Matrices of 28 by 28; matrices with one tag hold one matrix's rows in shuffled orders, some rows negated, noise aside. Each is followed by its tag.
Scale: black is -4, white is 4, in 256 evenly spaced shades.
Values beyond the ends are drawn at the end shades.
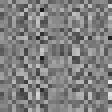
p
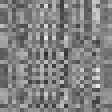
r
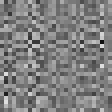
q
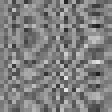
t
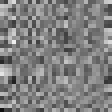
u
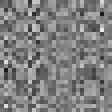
q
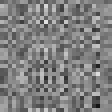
r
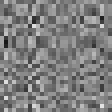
q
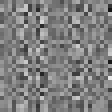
p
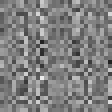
p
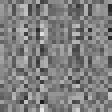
p
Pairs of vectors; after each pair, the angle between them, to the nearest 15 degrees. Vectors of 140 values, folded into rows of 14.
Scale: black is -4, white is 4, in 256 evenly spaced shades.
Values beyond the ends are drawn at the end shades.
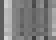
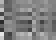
105 degrees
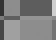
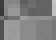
15 degrees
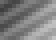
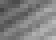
15 degrees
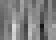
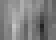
45 degrees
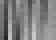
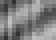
60 degrees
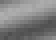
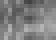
135 degrees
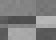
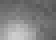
75 degrees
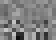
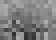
135 degrees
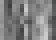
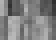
60 degrees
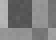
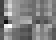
120 degrees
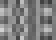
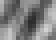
75 degrees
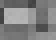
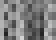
90 degrees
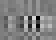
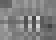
150 degrees
